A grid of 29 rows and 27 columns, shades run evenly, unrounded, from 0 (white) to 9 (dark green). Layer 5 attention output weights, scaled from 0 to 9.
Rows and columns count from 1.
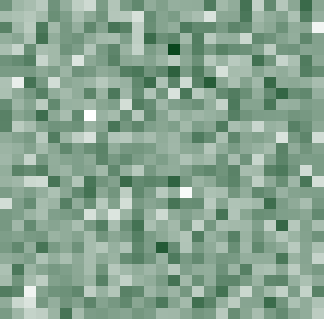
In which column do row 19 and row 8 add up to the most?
23
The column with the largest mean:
17
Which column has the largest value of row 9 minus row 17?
4
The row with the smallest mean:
2
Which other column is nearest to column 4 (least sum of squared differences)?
7
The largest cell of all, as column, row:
15, 5
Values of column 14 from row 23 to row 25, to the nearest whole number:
8 4 4
